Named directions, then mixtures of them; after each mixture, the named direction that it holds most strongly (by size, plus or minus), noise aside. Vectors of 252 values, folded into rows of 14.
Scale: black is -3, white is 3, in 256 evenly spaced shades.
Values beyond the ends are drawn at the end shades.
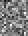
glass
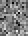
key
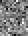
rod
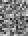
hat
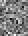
rod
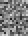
hat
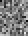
glass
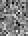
key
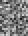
hat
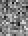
key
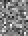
glass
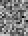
glass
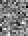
key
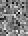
key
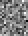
glass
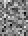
glass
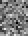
hat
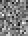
key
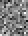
glass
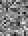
rod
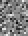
hat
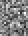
glass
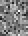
key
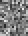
hat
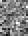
hat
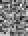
hat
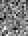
key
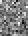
rod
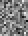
glass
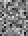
glass
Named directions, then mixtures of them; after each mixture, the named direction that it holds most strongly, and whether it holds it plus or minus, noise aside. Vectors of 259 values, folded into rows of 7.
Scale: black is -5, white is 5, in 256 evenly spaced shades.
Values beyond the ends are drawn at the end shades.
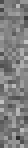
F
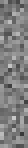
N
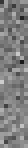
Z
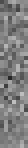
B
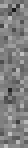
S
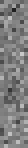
S, plus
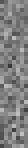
N, minus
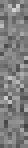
B, minus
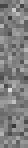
S, minus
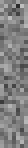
F, minus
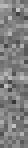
B, minus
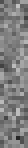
F, plus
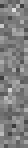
S, minus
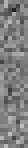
S, plus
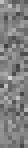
B, minus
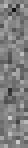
S, plus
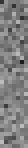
Z, plus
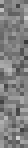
F, minus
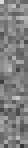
F, minus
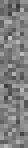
N, plus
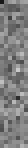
B, plus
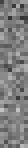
Z, plus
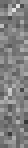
S, minus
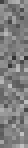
N, minus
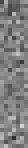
Z, plus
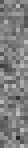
F, plus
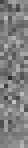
B, plus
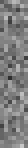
B, plus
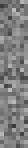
N, plus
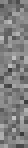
N, plus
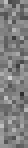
B, minus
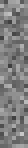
N, minus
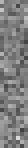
F, minus
